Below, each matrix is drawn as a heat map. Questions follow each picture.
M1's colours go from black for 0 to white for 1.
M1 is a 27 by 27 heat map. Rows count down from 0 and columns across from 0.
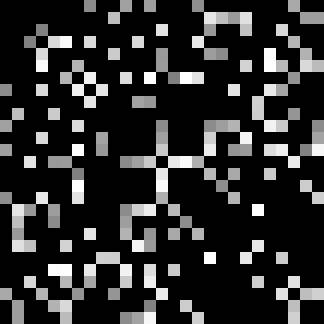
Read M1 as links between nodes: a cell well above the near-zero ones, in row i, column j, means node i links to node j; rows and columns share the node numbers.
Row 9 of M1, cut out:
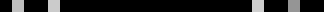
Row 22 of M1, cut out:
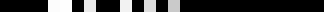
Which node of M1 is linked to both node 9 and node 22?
node 4
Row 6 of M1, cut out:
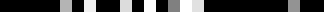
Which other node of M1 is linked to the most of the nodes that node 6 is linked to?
node 13
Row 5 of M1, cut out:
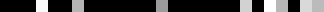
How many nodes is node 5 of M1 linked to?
8
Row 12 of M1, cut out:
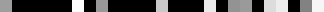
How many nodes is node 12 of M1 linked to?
11
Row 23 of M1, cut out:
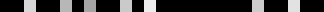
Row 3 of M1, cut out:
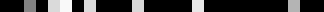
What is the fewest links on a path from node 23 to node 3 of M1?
2
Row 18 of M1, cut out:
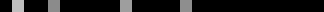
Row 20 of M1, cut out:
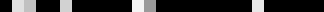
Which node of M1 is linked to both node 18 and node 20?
node 1
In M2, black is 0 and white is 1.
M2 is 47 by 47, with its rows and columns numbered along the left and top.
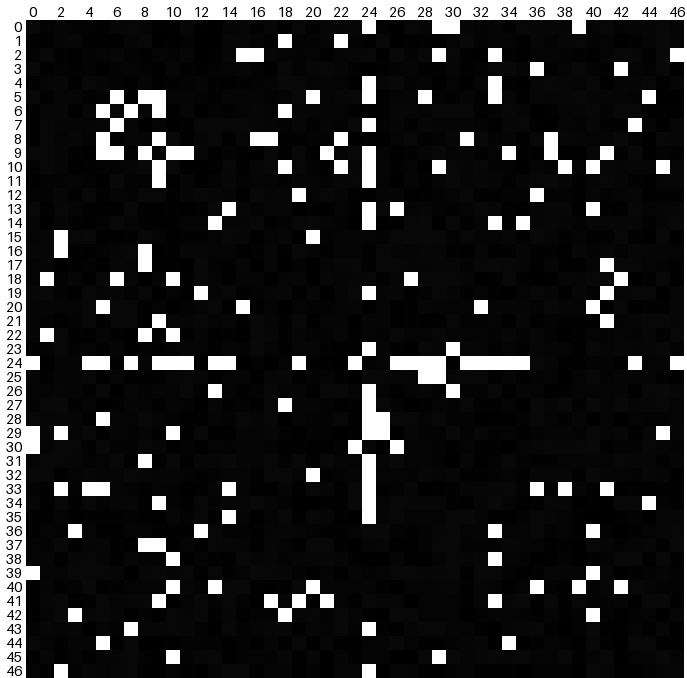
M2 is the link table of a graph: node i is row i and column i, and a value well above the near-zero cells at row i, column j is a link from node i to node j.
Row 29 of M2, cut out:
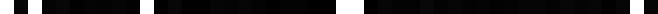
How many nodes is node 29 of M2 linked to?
6
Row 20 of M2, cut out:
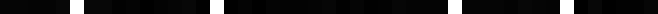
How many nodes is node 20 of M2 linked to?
4
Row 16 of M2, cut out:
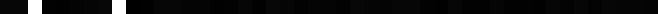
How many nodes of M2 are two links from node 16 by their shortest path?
10
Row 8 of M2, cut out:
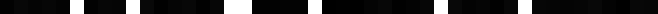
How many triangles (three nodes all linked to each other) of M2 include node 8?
2
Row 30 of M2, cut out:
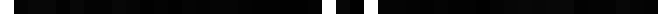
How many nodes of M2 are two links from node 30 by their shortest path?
4
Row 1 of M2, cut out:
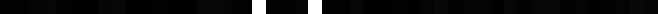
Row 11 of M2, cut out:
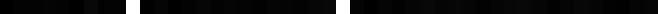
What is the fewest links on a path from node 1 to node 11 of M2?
4
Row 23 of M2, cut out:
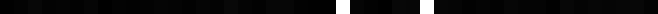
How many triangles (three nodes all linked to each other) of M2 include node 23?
0
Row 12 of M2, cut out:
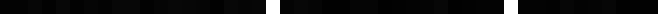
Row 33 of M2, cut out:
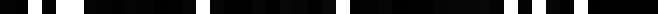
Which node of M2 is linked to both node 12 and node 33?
node 36
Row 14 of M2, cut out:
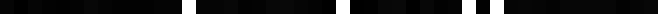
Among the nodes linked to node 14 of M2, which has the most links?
node 24
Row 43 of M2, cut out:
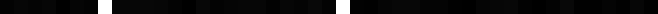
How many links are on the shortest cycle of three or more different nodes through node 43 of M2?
3
